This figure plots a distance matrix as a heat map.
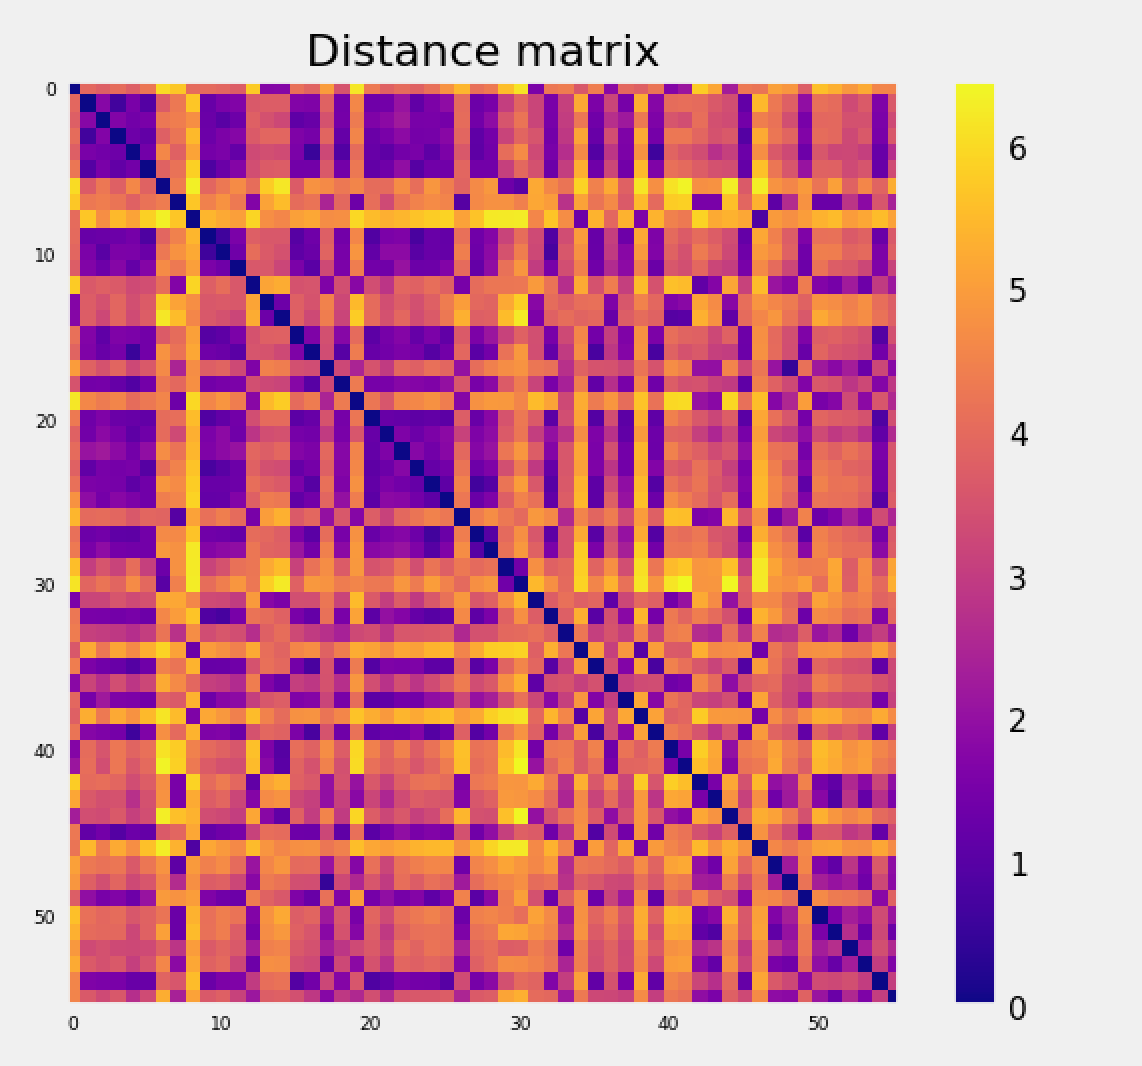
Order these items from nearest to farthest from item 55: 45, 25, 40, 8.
45, 25, 40, 8
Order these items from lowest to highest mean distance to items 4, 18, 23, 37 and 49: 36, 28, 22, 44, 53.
22, 28, 36, 44, 53
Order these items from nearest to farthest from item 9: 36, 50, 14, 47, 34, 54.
54, 36, 14, 50, 47, 34
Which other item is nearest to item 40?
14
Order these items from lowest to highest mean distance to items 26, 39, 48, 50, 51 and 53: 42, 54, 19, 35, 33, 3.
42, 19, 33, 54, 35, 3
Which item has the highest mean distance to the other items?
8
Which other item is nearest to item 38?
34
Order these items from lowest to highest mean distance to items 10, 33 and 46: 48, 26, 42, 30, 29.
48, 26, 42, 29, 30
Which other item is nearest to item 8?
46
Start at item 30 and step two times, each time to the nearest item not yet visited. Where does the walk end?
29
